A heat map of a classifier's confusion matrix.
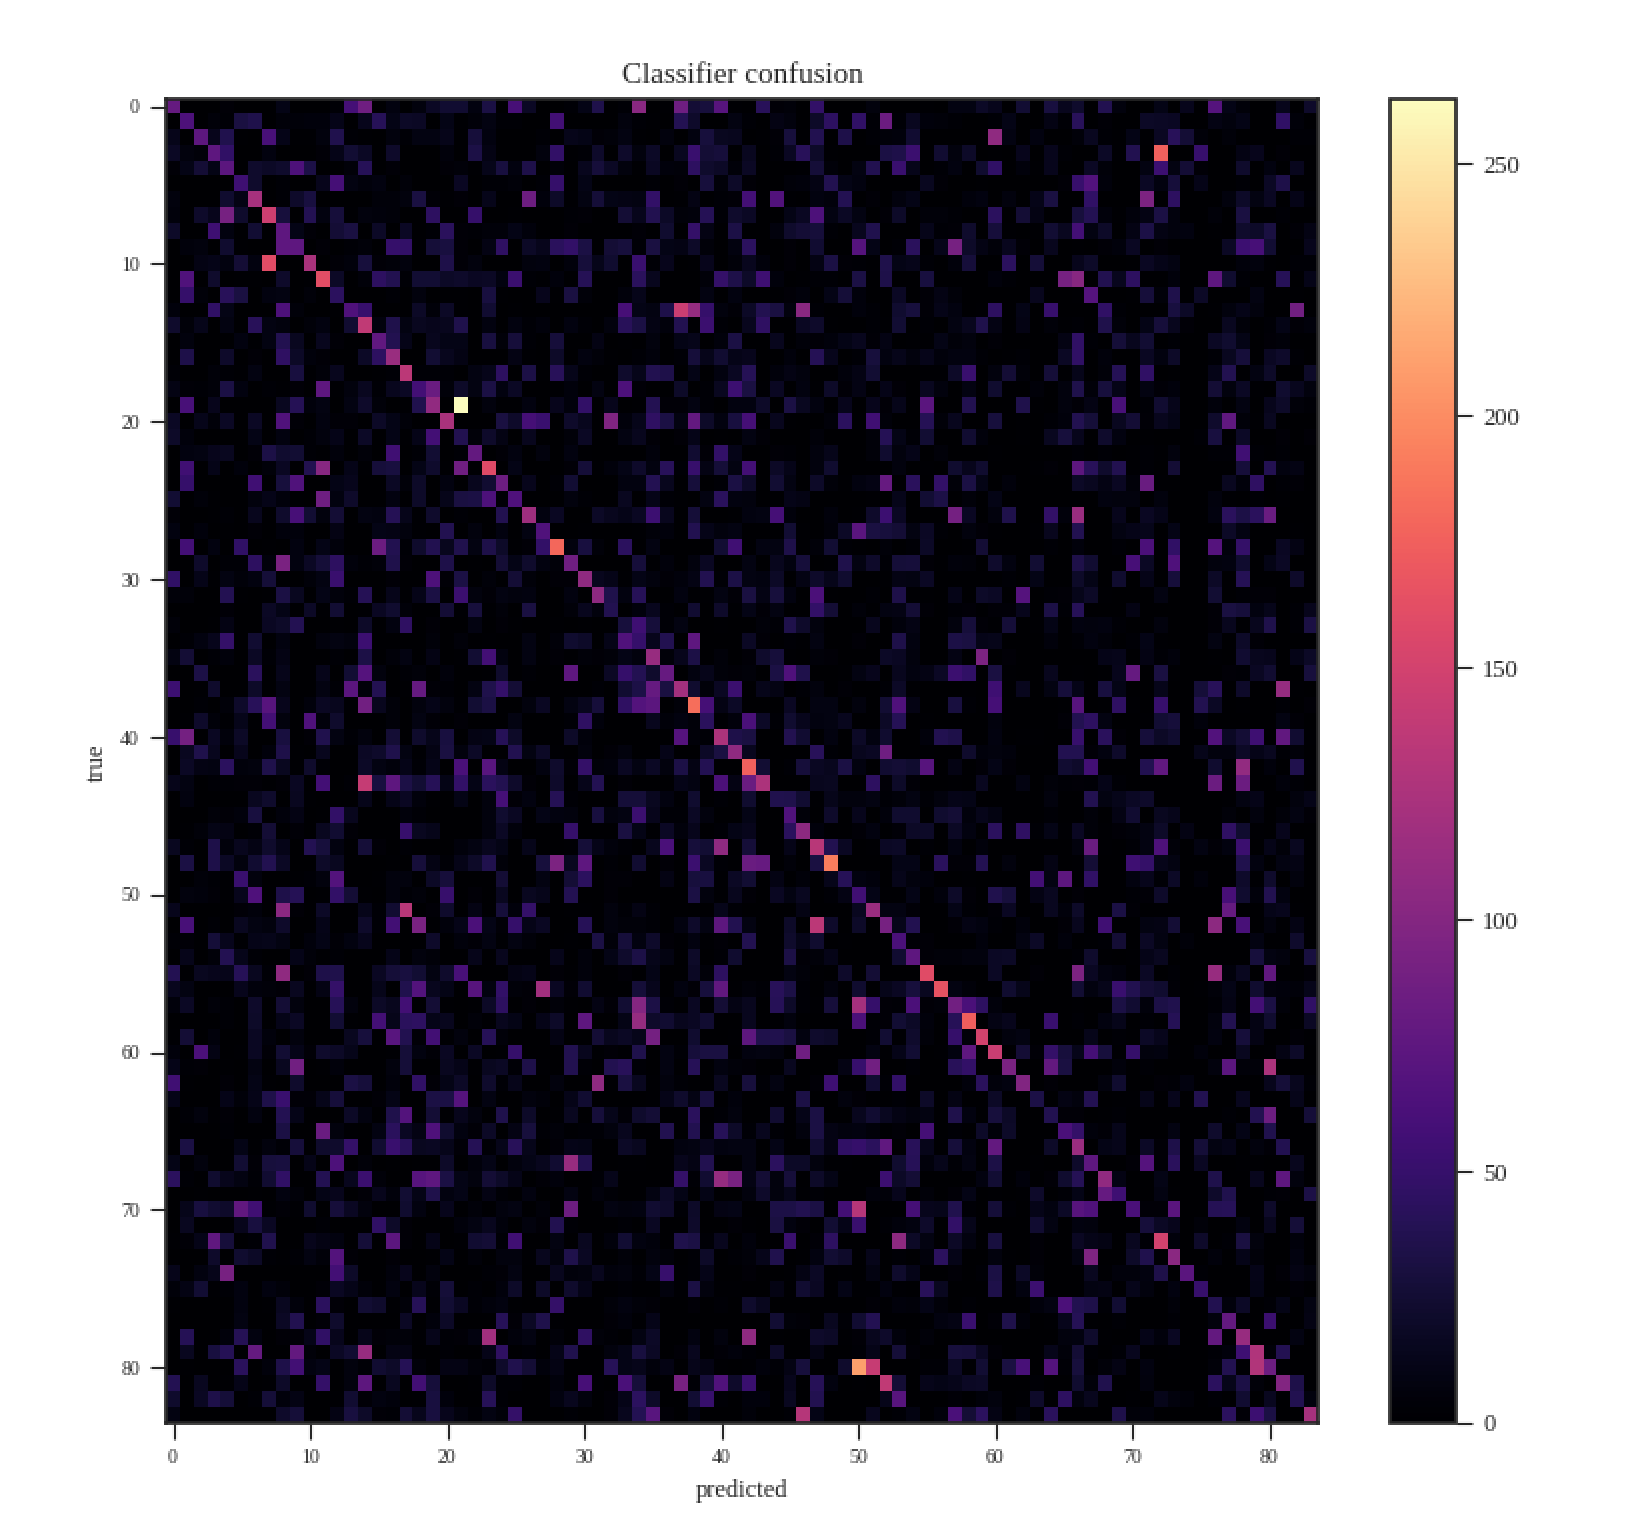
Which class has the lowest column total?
74
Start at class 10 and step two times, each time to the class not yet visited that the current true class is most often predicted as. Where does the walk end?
4
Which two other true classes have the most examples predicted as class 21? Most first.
19, 23
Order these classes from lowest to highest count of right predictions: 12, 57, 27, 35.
12, 27, 57, 35
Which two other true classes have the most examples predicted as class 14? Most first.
43, 79
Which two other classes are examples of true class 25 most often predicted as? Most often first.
11, 23
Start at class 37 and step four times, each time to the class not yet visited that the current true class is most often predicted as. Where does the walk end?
40
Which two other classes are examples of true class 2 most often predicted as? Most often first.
60, 7
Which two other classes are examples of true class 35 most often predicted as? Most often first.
59, 23
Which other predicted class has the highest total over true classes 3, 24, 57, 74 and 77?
72
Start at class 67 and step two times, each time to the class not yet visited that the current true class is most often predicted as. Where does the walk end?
8
